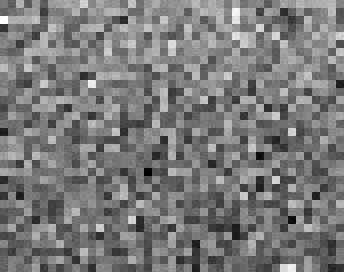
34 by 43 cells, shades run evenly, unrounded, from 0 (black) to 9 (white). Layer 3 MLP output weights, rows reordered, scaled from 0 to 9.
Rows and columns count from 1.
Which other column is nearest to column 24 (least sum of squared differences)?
11
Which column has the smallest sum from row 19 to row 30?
36
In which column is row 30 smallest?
30
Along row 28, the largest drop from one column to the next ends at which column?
18
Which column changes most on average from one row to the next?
37
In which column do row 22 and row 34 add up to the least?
19
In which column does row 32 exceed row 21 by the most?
27
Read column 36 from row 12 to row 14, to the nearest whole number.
7 5 2
